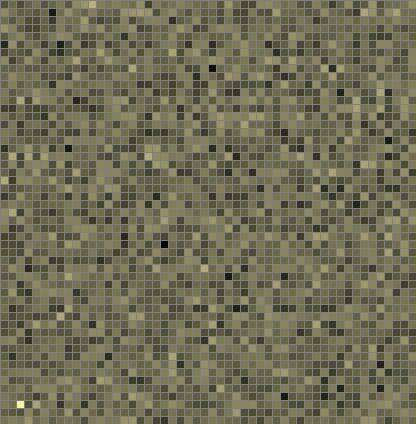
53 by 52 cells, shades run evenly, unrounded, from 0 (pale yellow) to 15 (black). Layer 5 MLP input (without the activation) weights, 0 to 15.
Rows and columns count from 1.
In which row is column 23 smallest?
4
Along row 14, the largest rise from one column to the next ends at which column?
49
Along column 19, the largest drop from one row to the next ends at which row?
2
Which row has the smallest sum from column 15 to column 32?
15
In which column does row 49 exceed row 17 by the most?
43
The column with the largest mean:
38
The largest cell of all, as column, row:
21, 31
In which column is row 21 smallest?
46
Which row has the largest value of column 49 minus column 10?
18
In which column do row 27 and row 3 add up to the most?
7
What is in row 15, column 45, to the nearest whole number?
6
